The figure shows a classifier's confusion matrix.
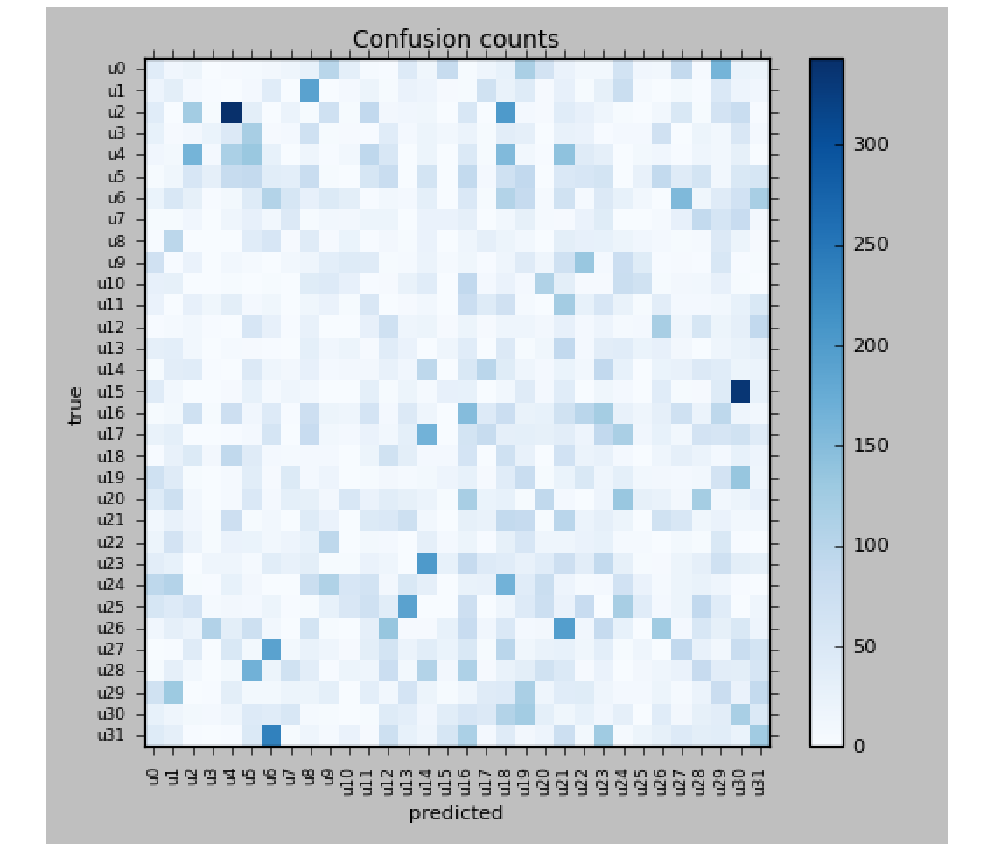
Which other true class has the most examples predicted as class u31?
u6
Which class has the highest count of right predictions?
u16
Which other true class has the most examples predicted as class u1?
u29
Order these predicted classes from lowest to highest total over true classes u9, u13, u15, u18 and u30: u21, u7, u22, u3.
u3, u7, u22, u21
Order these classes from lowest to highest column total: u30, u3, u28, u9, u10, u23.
u3, u10, u9, u28, u23, u30
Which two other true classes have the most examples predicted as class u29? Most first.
u0, u16
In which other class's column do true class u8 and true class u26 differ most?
u21
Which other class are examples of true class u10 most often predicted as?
u20
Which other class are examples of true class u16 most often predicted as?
u23
